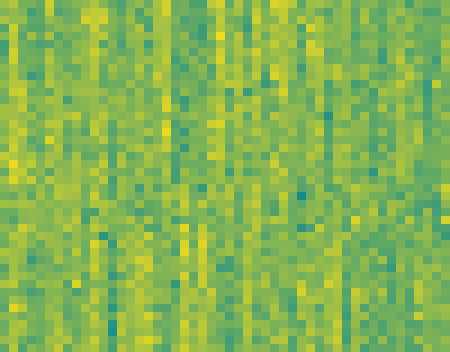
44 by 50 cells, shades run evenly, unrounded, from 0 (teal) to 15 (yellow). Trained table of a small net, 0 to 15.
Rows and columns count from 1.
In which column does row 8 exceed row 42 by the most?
25
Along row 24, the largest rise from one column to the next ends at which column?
24
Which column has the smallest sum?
13
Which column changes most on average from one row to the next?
17
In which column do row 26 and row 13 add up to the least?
48
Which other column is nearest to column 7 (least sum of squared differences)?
14
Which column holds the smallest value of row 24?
23
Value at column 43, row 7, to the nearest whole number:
3
